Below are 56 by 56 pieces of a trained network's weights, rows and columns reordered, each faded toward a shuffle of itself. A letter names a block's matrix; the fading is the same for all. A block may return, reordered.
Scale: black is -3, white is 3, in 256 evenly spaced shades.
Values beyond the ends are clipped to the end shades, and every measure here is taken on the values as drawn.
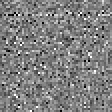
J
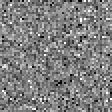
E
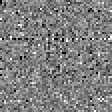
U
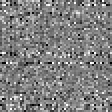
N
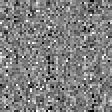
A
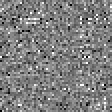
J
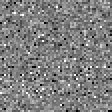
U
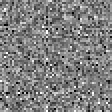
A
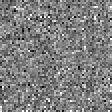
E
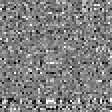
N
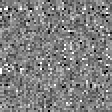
J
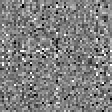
A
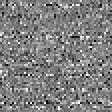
N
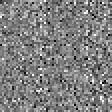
J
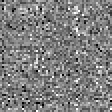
J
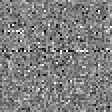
U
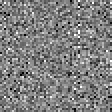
A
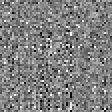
A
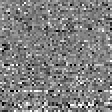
N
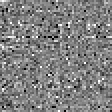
J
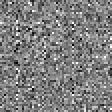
A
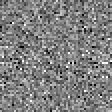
E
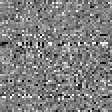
N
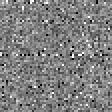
U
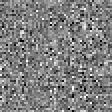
A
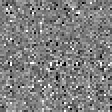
J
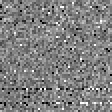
U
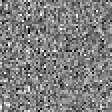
A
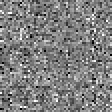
A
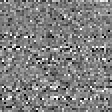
N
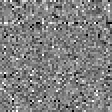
J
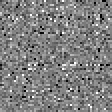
U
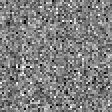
E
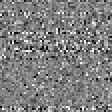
N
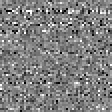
N
